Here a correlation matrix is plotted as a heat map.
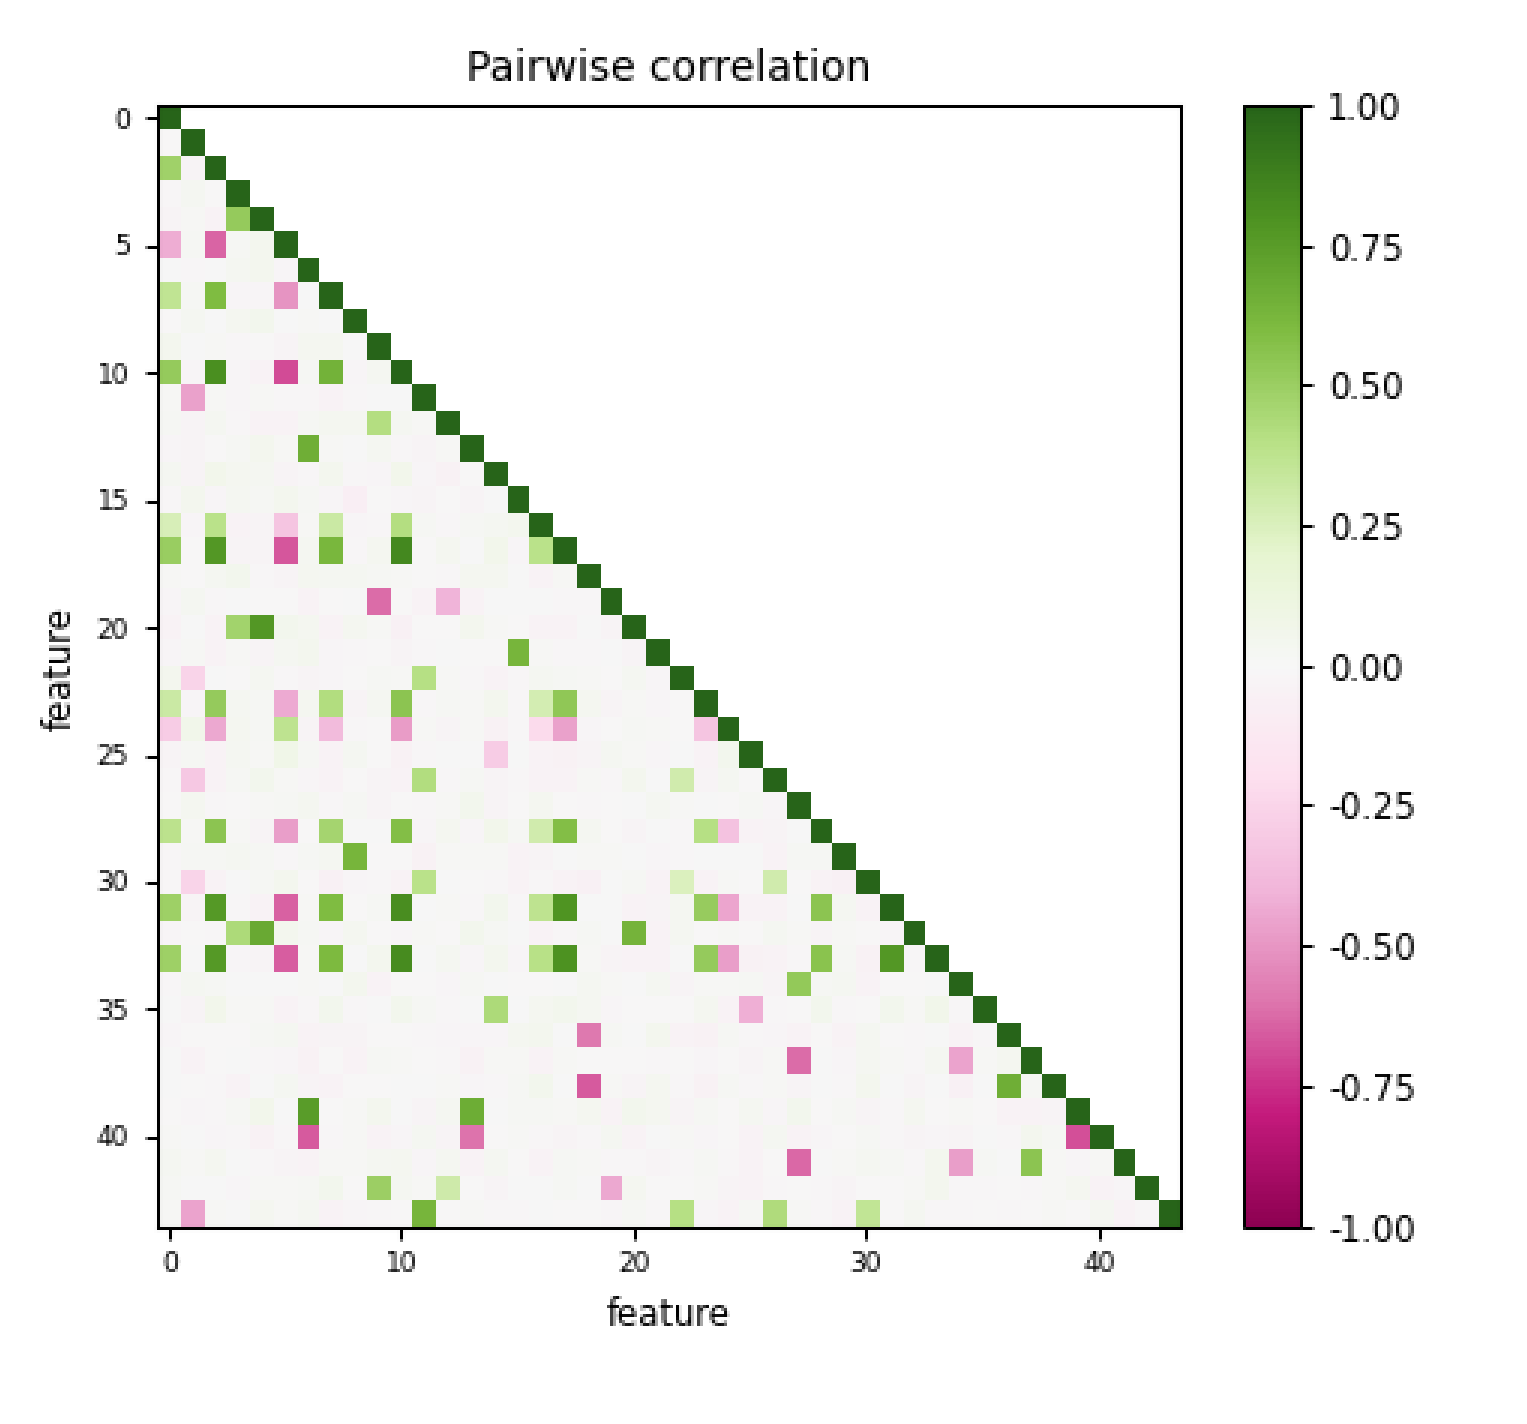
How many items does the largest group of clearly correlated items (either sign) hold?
12
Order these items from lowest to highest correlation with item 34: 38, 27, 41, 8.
41, 38, 8, 27
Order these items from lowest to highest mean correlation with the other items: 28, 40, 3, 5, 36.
5, 40, 36, 3, 28
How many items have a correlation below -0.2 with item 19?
3
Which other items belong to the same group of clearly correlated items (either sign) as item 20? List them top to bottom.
3, 4, 32
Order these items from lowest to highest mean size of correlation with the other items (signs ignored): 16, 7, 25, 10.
25, 16, 7, 10
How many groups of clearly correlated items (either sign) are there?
10
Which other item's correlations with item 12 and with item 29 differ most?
8
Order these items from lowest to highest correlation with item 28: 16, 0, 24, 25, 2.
24, 25, 16, 0, 2
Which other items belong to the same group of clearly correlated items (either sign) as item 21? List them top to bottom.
15
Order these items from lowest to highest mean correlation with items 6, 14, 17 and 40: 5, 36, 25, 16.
5, 25, 36, 16
